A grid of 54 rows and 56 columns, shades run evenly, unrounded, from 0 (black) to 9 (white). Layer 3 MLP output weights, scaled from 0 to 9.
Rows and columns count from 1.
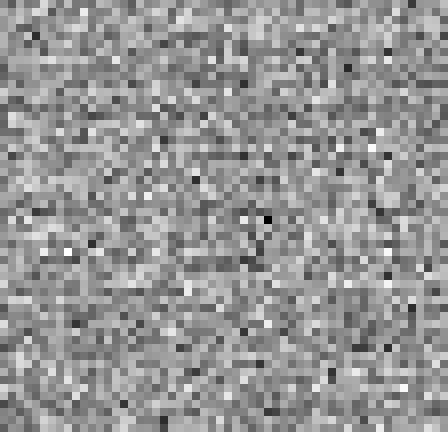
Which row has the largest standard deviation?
28
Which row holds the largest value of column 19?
25
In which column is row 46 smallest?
33
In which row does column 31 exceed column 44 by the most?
9
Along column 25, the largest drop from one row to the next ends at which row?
23
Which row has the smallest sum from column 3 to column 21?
37
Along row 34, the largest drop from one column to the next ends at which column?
54
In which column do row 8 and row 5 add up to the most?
49
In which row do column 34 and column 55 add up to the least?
52
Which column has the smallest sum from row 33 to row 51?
12
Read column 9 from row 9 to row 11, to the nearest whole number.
6 7 4
